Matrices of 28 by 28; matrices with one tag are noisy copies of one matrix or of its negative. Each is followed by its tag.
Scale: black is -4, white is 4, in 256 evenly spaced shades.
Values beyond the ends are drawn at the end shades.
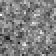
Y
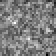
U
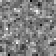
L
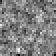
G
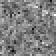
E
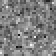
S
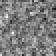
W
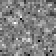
U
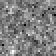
E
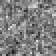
E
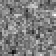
E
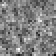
G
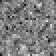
L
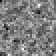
L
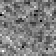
Y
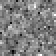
E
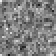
L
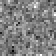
E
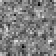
L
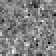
E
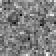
U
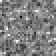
L
